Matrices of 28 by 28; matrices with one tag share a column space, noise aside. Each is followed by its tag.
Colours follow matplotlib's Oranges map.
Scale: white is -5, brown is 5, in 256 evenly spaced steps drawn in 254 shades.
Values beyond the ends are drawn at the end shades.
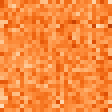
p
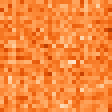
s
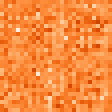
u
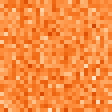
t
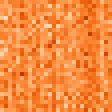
u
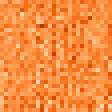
u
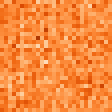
s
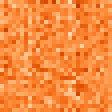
p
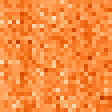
u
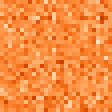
u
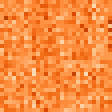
u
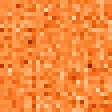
u
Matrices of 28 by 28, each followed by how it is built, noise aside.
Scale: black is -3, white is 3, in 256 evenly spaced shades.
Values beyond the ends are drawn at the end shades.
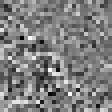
lower triangular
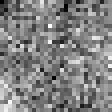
smooth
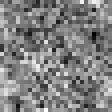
smooth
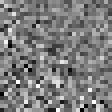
lower triangular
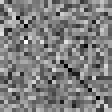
diagonal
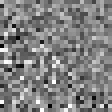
lower triangular
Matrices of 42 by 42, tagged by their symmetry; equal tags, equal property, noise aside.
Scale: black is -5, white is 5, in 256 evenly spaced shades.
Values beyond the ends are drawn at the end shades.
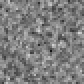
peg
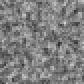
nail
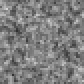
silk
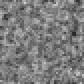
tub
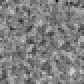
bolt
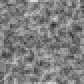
silk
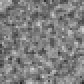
bolt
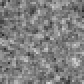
tub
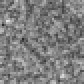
peg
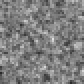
nail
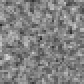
tub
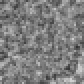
bolt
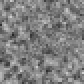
peg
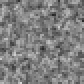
nail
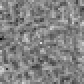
tub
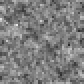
silk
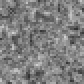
bolt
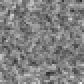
tub
